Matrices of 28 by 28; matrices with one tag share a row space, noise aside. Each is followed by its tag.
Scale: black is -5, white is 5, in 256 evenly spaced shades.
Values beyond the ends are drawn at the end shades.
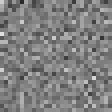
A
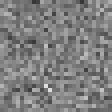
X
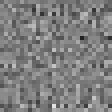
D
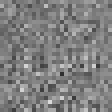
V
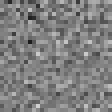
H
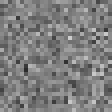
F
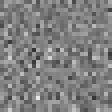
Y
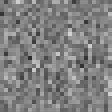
Y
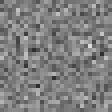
F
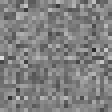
F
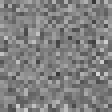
F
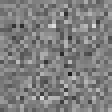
V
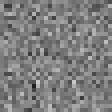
Y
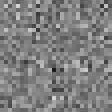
D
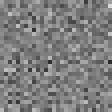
Y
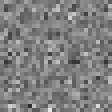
Y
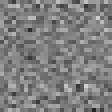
H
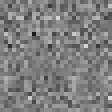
Y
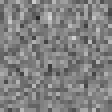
Y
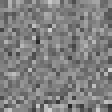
Y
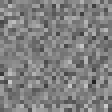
A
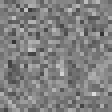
H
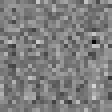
H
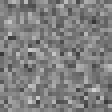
H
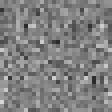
F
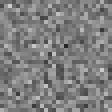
X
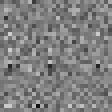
Y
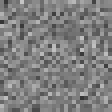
A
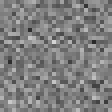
H
